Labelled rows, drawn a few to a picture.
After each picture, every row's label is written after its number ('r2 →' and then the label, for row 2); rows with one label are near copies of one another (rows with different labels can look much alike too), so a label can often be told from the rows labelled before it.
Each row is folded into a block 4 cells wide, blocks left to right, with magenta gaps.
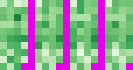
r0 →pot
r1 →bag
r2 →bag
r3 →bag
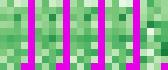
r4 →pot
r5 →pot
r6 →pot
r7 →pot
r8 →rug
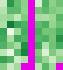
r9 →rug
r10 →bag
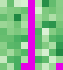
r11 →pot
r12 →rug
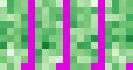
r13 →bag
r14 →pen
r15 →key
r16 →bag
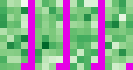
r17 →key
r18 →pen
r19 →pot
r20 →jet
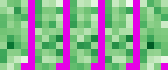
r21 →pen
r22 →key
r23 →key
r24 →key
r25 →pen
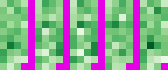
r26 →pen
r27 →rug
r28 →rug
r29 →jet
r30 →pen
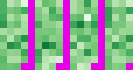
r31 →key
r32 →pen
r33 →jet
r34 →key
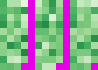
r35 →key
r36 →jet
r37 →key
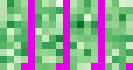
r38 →rug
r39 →key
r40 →jet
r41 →pot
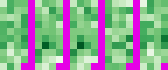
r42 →bag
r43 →pen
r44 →pen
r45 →key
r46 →bag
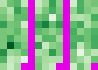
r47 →pen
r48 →jet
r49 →bag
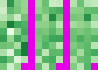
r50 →rug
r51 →pot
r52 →pot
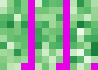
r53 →jet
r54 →bag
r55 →rug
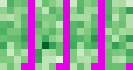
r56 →bag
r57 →pen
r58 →bag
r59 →key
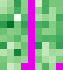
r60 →jet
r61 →bag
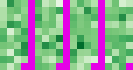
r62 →rug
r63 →key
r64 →pen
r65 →pot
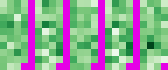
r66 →jet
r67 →rug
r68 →key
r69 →rug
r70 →pen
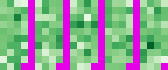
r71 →pot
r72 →bag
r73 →jet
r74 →key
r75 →pen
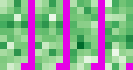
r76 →jet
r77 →jet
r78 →pen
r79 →bag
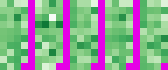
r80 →pot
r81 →jet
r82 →key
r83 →pot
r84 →key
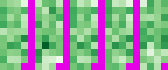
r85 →key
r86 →pen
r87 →key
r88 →key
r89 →bag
